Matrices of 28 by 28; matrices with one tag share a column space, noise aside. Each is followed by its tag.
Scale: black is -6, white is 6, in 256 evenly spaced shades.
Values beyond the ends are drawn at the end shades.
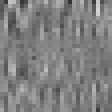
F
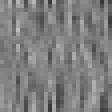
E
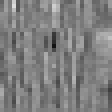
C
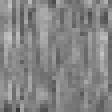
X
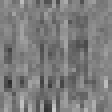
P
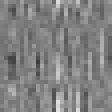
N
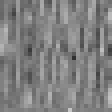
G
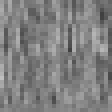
G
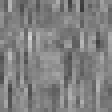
C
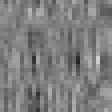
N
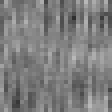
E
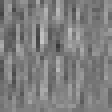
G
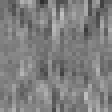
F
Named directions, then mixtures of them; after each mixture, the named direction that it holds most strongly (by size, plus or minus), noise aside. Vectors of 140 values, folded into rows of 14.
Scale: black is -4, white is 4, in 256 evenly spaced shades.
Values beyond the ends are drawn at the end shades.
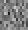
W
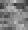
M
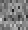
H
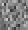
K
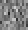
W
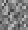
K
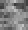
M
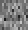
H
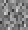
W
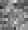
M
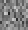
W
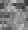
M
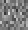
W
